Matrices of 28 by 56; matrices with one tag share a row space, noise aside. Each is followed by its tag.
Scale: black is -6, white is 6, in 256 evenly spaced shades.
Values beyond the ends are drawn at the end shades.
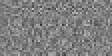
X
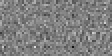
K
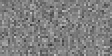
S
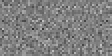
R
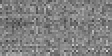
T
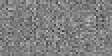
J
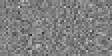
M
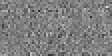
S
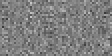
S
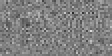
M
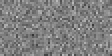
R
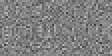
R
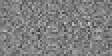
X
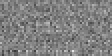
K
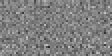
K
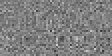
J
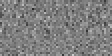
K
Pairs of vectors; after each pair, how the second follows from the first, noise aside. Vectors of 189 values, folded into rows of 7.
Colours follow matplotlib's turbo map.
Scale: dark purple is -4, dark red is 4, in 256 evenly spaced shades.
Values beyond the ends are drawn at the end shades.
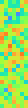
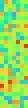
wrapped around, negated.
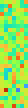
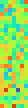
copied.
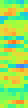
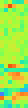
reversed, partly zeroed.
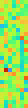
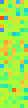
reversed, negated, partly zeroed.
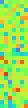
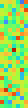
wrapped around, negated.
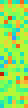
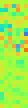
reversed, negated, partly zeroed.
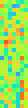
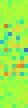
reversed, partly zeroed.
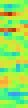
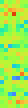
reversed, negated, partly zeroed.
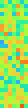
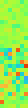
reversed, negated, partly zeroed.
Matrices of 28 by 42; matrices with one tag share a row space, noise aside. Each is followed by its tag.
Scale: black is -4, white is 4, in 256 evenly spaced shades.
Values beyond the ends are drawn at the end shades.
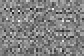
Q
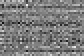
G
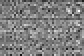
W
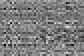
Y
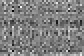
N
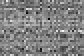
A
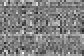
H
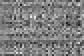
W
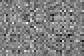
Q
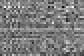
Y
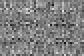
Q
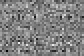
Q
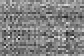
Y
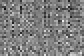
N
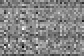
H
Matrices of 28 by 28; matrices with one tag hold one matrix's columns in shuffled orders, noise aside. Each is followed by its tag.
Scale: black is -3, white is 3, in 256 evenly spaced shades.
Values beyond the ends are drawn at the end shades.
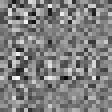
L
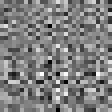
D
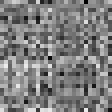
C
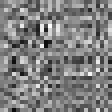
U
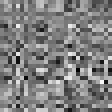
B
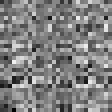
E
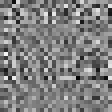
L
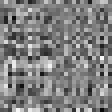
C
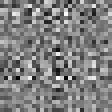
L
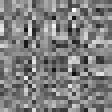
U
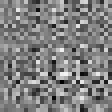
D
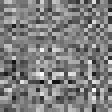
D
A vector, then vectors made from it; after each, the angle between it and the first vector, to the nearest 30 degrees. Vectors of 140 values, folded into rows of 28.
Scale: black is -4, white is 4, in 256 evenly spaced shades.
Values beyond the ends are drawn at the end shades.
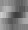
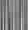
90 degrees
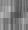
30 degrees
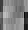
90 degrees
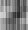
30 degrees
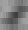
30 degrees
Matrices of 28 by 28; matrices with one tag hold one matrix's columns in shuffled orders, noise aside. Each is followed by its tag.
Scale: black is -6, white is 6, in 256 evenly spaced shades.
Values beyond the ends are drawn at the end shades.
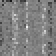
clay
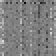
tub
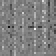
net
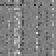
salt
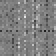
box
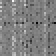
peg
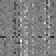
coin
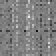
box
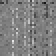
tub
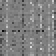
box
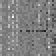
box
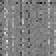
tub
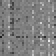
coin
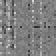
net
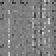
tub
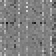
peg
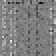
tub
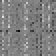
box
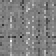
coin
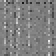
tub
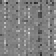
tub
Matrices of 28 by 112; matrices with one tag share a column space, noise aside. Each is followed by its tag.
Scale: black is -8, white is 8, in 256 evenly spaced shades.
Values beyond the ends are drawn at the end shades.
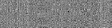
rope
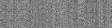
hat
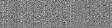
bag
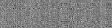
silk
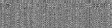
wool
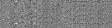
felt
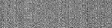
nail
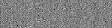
silk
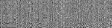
nail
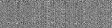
felt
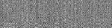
nail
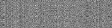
bag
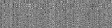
wool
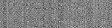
silk
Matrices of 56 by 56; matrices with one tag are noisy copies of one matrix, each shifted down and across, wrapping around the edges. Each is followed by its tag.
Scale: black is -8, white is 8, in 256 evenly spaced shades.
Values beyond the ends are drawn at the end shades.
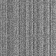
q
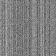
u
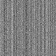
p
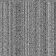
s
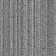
q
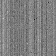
u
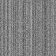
p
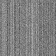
u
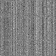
s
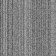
u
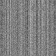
s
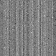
q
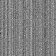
p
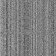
s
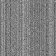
u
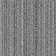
p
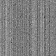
u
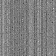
u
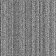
q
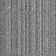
q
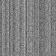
q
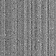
q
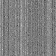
u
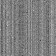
s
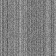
u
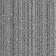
p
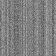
s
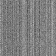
u
